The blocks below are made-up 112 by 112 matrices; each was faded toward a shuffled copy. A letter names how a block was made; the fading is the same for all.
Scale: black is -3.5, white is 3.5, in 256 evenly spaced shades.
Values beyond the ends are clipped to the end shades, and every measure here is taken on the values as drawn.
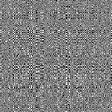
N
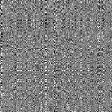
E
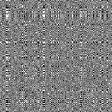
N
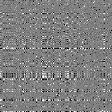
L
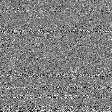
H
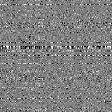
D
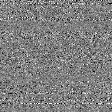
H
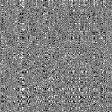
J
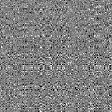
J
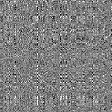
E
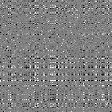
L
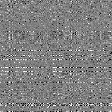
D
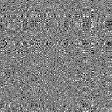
J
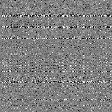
D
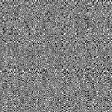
J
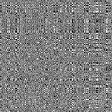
N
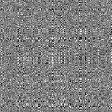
E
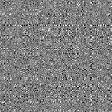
J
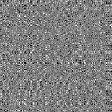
J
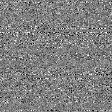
H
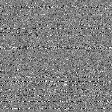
H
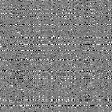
D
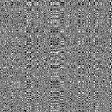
N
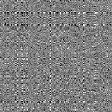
N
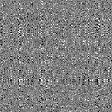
J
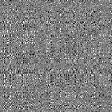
J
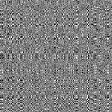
N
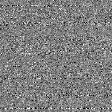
H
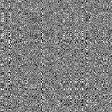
E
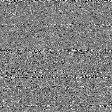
H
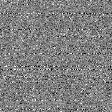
H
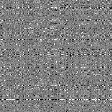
D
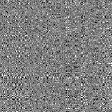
J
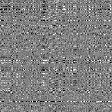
D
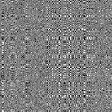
N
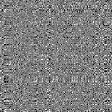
J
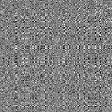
N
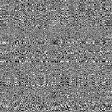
D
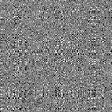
J
